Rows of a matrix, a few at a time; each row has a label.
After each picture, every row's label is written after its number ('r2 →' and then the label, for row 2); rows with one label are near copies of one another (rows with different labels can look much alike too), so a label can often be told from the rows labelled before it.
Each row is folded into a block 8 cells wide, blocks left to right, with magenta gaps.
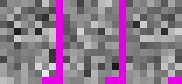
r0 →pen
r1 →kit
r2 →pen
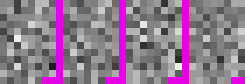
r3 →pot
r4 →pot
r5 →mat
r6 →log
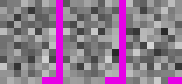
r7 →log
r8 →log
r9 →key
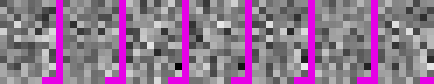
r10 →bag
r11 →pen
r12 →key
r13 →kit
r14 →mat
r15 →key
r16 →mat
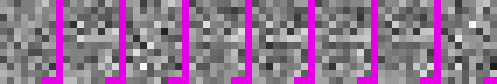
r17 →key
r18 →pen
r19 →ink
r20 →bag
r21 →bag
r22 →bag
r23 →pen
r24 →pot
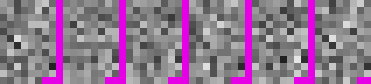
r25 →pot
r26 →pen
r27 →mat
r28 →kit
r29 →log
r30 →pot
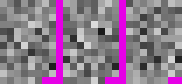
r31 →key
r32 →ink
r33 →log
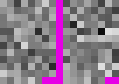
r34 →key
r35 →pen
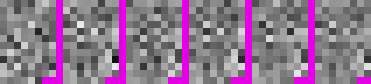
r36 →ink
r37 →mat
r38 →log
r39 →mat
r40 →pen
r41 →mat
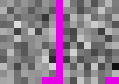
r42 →mat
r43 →key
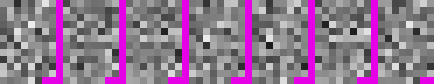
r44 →ink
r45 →bag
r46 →pen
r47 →pot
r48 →pot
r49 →pen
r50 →ink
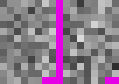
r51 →log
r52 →pot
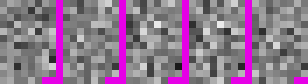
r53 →mat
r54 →pot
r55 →kit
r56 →kit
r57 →key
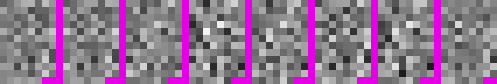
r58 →log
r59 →log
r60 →ink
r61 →kit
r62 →pot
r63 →log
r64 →kit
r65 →mat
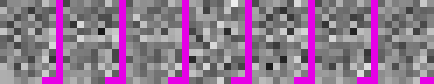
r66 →log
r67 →pen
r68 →pen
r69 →ink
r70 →log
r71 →pen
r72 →log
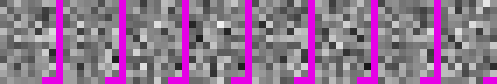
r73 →bag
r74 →mat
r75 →pot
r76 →kit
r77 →pen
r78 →key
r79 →bag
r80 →ink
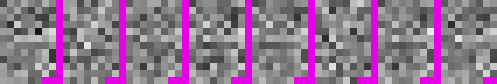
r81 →pen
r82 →key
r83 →log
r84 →bag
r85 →bag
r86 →ink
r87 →bag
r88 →pen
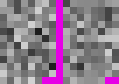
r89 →key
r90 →bag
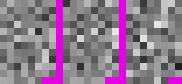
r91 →mat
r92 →log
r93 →pot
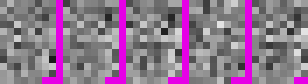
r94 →mat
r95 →bag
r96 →bag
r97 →kit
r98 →bag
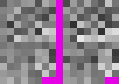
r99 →pen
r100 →pen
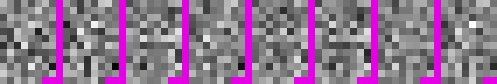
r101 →key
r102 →kit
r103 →bag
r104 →pot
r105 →log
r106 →bag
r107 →pot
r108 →kit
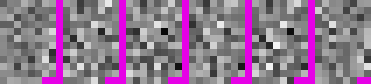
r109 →log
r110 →ink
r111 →key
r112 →kit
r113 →ink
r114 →mat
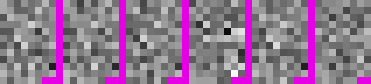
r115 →key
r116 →key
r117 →pot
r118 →pen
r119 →key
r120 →log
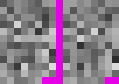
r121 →bag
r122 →mat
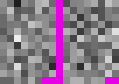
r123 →pot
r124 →log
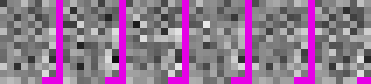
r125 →log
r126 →mat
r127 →pen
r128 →mat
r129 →log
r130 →log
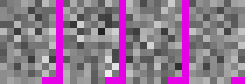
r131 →log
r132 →pen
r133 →key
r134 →log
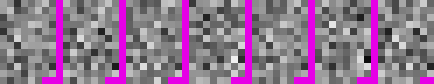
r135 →pot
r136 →key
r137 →ink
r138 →log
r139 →pot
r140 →mat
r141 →key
